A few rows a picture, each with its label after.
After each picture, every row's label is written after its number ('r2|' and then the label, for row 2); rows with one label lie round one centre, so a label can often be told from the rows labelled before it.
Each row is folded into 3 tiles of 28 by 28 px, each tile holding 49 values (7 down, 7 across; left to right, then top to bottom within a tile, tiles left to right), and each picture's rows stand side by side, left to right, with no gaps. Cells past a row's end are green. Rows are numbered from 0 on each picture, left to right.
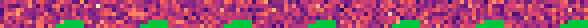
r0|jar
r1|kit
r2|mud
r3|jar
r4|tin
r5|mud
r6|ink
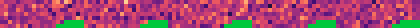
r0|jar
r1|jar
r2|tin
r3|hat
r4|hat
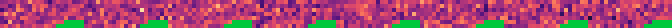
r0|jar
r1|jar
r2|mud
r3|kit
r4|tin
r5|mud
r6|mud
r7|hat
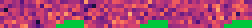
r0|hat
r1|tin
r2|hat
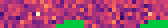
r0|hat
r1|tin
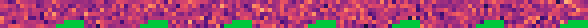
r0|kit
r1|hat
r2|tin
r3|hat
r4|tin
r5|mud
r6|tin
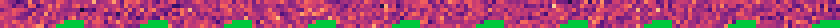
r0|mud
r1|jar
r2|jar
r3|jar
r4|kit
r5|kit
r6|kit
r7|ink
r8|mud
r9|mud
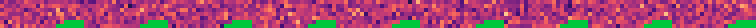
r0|jar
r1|jar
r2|hat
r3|hat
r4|jar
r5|tin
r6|mud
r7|tin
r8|tin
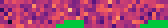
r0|jar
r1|tin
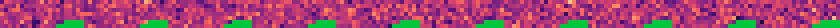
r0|hat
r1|tin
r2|mud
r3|tin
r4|hat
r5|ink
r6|tin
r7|tin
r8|kit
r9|jar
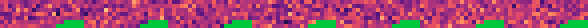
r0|mud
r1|kit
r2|tin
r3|hat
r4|kit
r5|mud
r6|kit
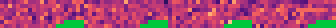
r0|mud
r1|hat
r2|jar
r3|ink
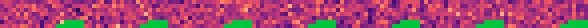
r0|jar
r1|ink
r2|kit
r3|hat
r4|hat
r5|hat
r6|tin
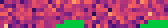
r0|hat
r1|tin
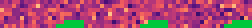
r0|ink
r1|ink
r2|jar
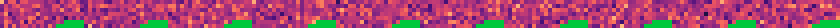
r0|tin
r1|ink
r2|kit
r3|tin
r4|ink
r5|kit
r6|hat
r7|ink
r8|jar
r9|hat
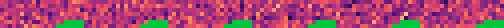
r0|mud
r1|jar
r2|kit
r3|tin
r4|mud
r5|ink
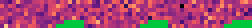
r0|kit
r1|hat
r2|mud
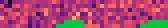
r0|kit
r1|tin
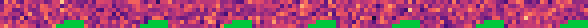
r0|ink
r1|kit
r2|mud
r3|kit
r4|tin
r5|hat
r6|ink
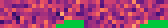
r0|mud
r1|jar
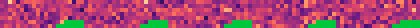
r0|jar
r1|ink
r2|tin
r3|jar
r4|tin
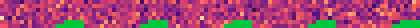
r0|mud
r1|kit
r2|tin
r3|tin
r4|kit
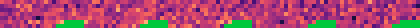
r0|tin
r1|jar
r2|jar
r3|ink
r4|ink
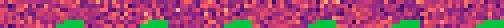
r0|jar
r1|jar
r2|hat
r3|mud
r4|mud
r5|tin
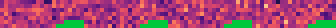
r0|ink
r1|jar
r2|hat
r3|ink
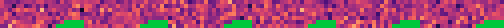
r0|mud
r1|mud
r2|ink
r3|ink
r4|kit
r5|mud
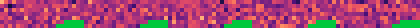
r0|jar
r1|ink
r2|tin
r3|mud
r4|ink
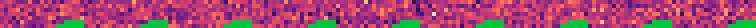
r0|hat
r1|kit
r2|tin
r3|mud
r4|jar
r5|kit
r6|tin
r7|ink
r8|kit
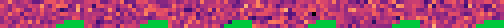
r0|jar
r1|ink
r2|kit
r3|tin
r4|hat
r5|mud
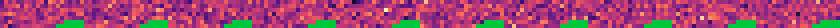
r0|ink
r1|kit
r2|kit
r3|ink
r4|ink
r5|hat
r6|mud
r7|tin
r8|hat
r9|kit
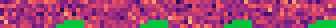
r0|kit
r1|tin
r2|kit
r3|hat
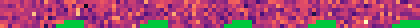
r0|tin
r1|tin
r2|tin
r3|tin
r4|tin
